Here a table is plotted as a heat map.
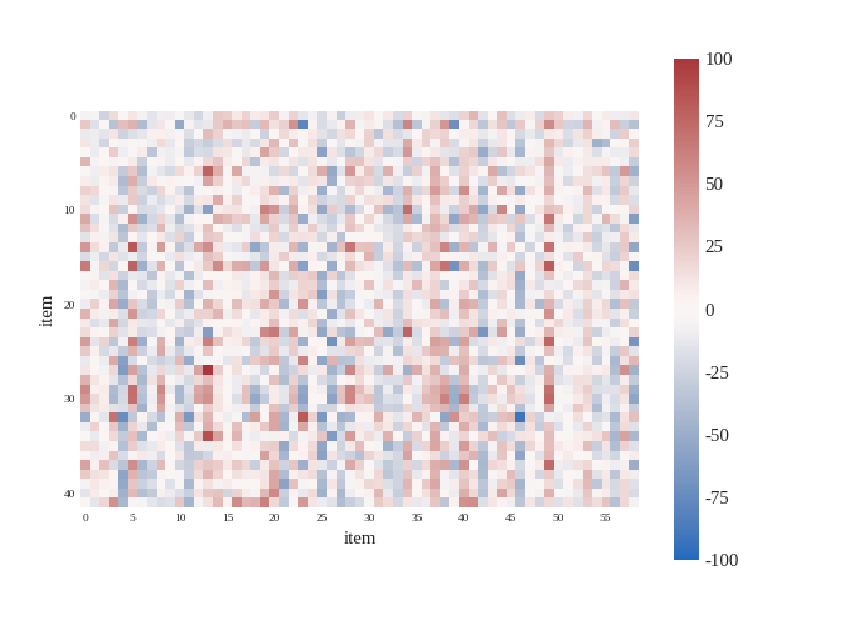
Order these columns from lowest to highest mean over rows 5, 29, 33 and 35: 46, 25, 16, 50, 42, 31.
42, 25, 46, 31, 50, 16
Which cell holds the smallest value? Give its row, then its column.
32, 46
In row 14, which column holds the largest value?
5
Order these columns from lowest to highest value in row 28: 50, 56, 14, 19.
56, 50, 19, 14
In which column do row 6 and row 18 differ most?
25
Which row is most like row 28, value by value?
31
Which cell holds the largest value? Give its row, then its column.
27, 13
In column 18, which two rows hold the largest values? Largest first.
32, 41
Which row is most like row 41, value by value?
20
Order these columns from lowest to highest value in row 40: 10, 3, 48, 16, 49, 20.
10, 48, 3, 16, 49, 20
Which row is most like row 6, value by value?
34
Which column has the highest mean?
49
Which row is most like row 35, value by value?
8
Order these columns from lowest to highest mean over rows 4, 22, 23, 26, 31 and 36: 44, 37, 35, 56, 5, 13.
56, 13, 35, 5, 37, 44
